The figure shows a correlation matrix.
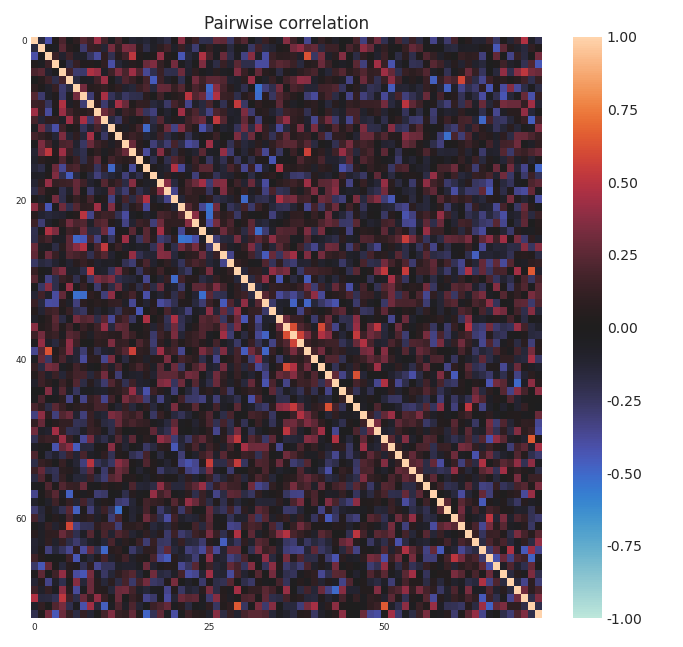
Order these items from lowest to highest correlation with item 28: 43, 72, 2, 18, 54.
54, 2, 43, 18, 72
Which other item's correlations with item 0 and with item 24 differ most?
2
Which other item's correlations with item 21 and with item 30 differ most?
51
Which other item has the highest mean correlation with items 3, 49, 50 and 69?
29
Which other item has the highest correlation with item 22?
7
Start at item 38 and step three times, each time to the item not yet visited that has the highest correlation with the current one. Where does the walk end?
41
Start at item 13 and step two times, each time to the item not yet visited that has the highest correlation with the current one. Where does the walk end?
53
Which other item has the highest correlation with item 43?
50
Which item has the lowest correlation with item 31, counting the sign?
45
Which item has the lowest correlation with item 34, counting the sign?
15
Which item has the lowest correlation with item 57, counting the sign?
5
